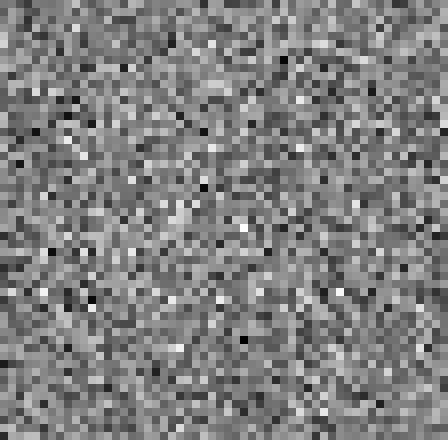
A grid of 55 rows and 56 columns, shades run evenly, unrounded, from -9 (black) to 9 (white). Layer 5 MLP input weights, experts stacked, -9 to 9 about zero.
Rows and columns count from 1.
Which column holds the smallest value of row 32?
7
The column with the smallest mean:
35
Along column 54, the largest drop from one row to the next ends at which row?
44
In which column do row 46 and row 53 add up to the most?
38
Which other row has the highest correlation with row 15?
37
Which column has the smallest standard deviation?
30
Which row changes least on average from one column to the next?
36
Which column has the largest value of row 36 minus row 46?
39
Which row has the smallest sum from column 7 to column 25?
47
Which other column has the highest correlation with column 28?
6
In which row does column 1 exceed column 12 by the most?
16
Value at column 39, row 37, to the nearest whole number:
3
